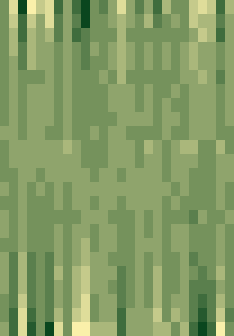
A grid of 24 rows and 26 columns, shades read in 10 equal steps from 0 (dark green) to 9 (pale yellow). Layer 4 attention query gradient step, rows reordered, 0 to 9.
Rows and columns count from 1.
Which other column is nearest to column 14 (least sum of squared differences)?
2
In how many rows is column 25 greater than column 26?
11
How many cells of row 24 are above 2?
19
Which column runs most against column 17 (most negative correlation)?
1
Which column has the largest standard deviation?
10
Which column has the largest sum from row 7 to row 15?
17
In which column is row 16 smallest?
22
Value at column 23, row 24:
0
